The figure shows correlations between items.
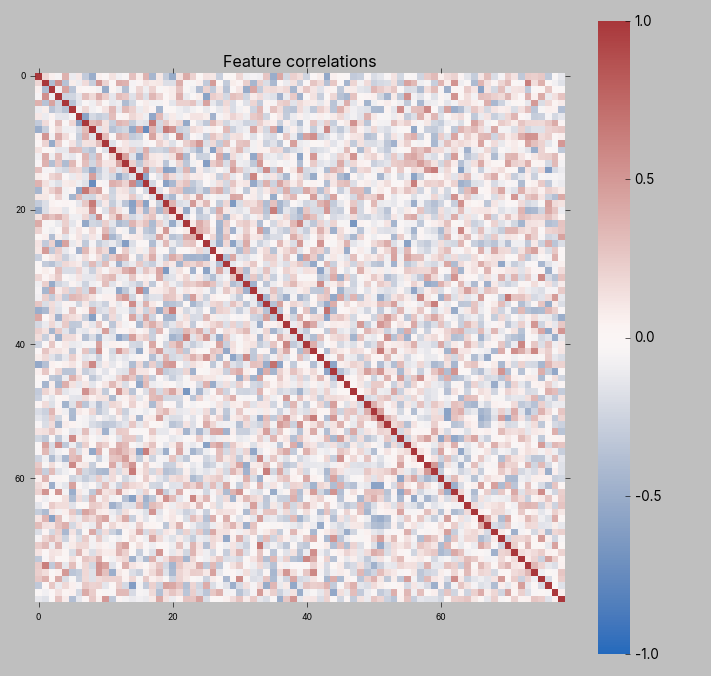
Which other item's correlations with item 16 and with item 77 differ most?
8
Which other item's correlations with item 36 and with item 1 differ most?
3
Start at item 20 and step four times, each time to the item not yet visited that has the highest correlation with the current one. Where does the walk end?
19
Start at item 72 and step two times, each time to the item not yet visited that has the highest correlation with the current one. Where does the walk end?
37
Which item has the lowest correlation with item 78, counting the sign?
36
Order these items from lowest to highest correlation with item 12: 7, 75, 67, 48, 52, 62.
52, 48, 67, 75, 7, 62
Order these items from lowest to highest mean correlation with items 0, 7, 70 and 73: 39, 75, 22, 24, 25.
25, 39, 22, 24, 75
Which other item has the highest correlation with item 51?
41
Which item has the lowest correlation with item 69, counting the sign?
28
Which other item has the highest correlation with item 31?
42
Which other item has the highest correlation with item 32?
15
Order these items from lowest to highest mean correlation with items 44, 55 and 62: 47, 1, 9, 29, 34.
47, 34, 9, 29, 1
